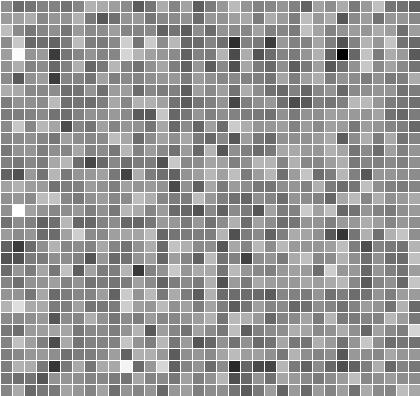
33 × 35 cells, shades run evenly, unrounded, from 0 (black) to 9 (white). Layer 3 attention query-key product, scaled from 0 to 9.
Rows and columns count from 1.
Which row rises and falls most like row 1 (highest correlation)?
10
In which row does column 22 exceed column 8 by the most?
14
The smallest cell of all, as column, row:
29, 5
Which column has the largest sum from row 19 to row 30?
35
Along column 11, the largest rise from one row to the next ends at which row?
31
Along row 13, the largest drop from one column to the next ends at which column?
19
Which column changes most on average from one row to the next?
2
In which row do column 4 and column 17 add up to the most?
17
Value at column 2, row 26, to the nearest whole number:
8
